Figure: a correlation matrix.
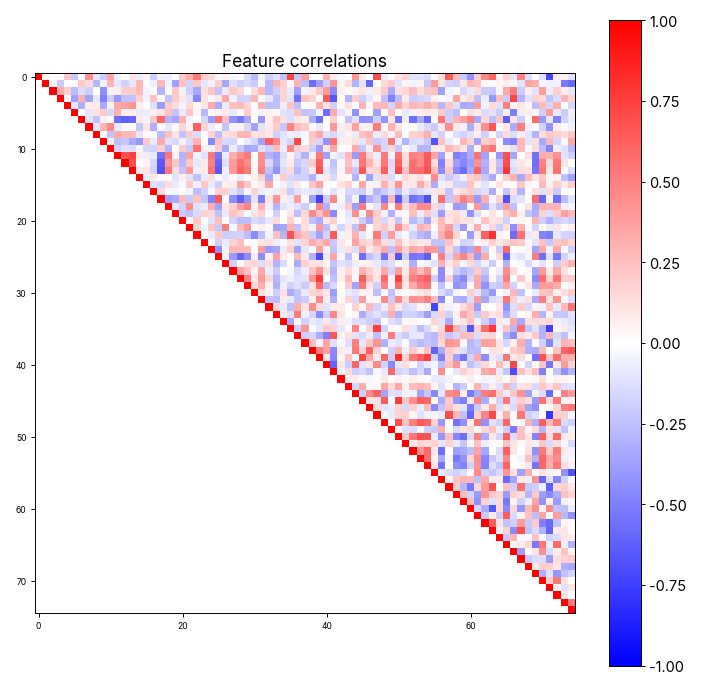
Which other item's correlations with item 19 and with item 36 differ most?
41
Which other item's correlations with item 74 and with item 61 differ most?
55
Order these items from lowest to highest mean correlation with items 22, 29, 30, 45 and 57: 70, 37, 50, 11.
37, 70, 11, 50
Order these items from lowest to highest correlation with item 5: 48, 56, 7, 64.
64, 7, 48, 56
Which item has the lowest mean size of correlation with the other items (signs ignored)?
42
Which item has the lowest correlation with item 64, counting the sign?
11
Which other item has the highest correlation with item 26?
21
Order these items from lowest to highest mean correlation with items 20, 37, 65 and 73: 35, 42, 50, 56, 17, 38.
17, 56, 42, 50, 38, 35
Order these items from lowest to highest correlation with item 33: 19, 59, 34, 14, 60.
19, 14, 34, 60, 59
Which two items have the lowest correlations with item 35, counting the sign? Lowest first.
71, 60
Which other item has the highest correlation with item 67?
63
